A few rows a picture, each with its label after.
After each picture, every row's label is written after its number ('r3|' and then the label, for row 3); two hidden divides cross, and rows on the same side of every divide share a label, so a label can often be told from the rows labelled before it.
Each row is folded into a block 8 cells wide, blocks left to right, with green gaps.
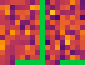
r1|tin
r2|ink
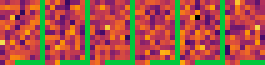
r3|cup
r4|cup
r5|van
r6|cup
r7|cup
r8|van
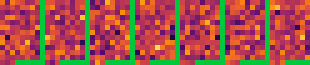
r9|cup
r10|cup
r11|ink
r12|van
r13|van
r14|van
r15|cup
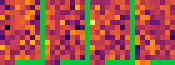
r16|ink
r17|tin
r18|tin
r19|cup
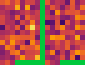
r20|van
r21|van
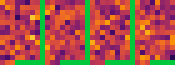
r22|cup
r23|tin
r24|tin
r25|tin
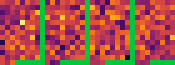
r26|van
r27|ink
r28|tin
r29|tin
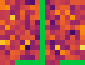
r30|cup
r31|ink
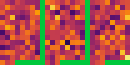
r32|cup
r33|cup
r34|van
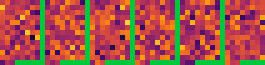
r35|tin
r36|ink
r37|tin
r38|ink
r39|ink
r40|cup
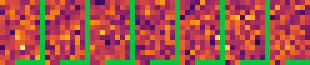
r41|van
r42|van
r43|tin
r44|van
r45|tin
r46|tin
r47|cup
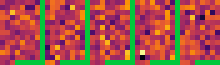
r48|ink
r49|van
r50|cup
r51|van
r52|cup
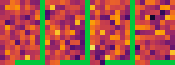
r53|van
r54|cup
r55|tin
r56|cup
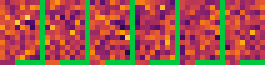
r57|tin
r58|cup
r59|tin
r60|van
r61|van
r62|cup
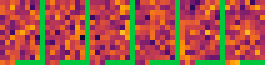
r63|van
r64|van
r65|tin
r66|ink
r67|tin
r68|cup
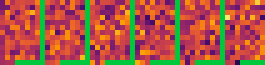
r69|ink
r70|van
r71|cup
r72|van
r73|van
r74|ink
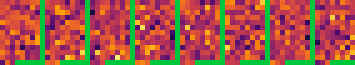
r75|tin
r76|van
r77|van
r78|cup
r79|cup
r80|tin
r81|van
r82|ink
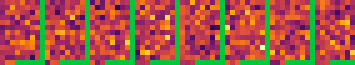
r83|van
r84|tin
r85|ink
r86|van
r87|tin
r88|ink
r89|tin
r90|van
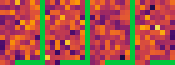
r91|van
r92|ink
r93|cup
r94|cup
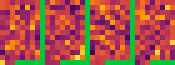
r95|van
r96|ink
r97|van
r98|tin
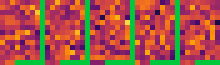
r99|cup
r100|cup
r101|ink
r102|cup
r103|van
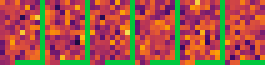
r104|van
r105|tin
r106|ink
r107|van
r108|van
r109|cup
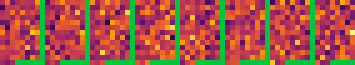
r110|ink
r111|ink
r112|van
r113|van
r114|cup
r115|van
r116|cup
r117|ink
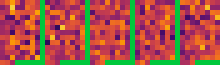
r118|van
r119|ink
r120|van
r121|van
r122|van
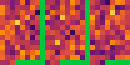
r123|tin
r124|ink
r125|ink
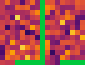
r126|van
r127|tin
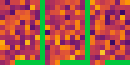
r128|tin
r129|van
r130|cup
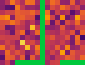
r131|ink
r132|van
